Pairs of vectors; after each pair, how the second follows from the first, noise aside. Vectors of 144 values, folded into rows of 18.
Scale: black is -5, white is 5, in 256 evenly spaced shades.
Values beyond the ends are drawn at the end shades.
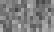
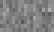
wrapped around, shrunk.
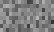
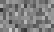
reversed.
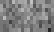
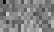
reversed.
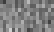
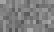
negated, shrunk.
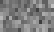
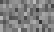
sign-scrambled.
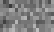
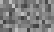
wrapped around, negated.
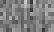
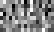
negated, scaled up.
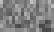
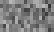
wrapped around, negated.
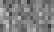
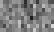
wrapped around, negated.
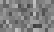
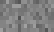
reversed, negated, shrunk.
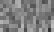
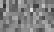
wrapped around, negated.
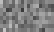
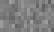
reversed, negated, shrunk.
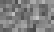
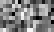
negated, scaled up.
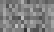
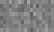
reversed, negated, shrunk.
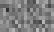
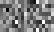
scaled up.
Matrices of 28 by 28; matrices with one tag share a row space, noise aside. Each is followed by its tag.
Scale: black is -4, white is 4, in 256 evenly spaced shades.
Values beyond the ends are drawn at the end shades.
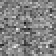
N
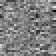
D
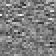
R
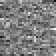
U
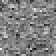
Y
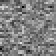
R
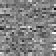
U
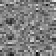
D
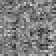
N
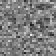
N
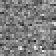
U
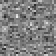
Y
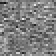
Y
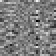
D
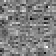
Y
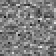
N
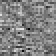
R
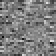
R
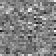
U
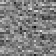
U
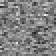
Y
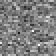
N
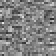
R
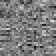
U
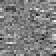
D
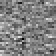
R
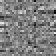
U
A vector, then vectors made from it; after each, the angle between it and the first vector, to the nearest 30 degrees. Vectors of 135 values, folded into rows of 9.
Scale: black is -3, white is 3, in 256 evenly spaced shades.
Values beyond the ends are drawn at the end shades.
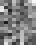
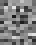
90 degrees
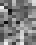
30 degrees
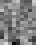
60 degrees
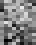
120 degrees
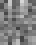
120 degrees
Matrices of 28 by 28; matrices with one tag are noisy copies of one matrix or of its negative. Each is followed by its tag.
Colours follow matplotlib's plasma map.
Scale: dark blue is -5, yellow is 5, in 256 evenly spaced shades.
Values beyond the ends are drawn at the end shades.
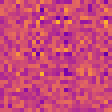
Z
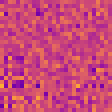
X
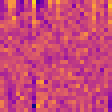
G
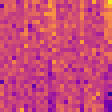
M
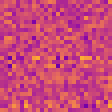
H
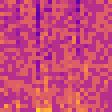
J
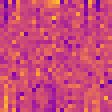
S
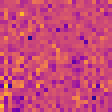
X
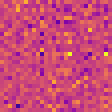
Z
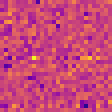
H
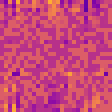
S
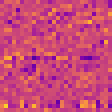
H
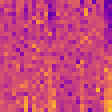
M
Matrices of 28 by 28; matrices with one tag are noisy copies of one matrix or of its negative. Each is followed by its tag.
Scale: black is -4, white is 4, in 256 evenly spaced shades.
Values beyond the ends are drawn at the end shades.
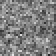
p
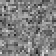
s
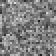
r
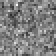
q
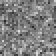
q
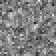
q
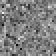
r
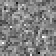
s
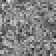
r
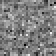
q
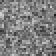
p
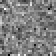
r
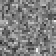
s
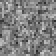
s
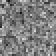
r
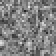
s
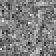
s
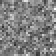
q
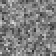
r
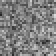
p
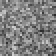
p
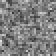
r
